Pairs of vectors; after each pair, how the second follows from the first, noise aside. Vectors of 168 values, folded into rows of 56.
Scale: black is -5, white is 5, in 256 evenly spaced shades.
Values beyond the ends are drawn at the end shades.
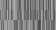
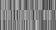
reversed, negated.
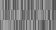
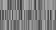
wrapped around.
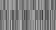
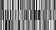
wrapped around, negated, scaled up.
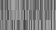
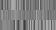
partly zeroed.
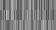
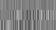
negated, partly zeroed.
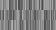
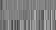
negated, partly zeroed.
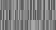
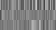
partly zeroed.
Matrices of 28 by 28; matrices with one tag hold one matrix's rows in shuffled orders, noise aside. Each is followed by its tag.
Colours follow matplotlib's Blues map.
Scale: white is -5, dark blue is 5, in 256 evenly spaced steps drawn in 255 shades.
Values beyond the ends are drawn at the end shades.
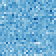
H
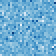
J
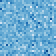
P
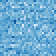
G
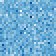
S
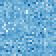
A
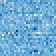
H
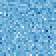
P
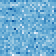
G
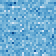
G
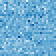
A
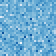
S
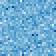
J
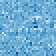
H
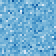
J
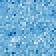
G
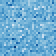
G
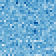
H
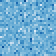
S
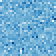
J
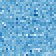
H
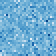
P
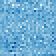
G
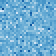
S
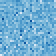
S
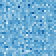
A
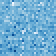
G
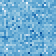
A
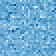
G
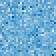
J
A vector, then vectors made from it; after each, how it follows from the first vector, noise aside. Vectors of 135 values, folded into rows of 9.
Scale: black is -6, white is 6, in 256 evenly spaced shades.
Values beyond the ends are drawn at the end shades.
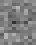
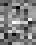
negated, scaled up.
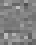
partly zeroed.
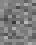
sign-scrambled.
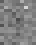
wrapped around, negated, partly zeroed.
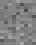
wrapped around, negated, partly zeroed.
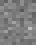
wrapped around, negated, shrunk.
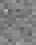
wrapped around, negated, shrunk.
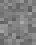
reversed, negated, shrunk.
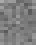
wrapped around, negated, shrunk.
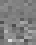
wrapped around, negated, partly zeroed.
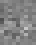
wrapped around, negated, partly zeroed.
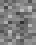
reversed.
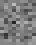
sign-scrambled.
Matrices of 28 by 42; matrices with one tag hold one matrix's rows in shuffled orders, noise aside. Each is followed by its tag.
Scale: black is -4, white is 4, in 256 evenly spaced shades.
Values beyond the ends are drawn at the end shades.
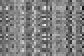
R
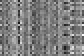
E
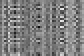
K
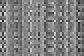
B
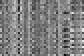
E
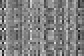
B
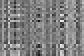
K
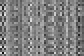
B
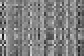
B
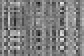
K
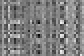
K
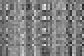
R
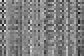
B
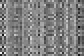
B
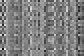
B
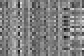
E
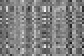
R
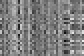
E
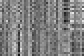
E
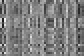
B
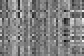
E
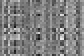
K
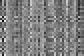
B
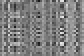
K
